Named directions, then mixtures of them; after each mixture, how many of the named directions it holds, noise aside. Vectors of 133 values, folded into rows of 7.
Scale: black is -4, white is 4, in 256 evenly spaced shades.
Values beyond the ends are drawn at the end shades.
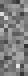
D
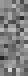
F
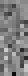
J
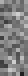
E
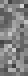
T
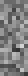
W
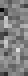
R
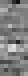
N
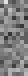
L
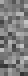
four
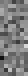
two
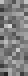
two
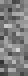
three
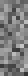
one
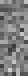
four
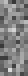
four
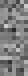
four
